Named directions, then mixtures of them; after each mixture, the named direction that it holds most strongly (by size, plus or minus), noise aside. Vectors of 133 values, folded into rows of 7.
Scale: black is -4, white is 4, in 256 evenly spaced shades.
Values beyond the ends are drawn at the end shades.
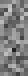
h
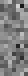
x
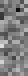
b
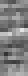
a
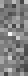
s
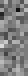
b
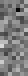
b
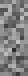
h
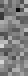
b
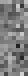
x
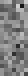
x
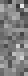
x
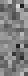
x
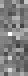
s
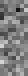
b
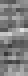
a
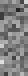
b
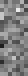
b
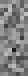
h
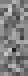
h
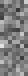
b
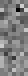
b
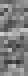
a
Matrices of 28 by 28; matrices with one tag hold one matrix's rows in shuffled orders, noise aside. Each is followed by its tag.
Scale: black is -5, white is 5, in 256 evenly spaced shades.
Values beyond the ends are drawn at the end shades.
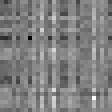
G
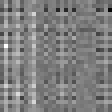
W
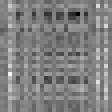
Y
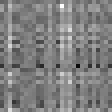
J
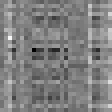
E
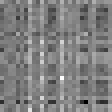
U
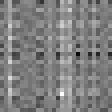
J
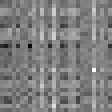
G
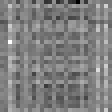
Y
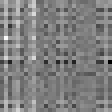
W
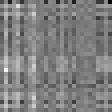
W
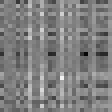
U
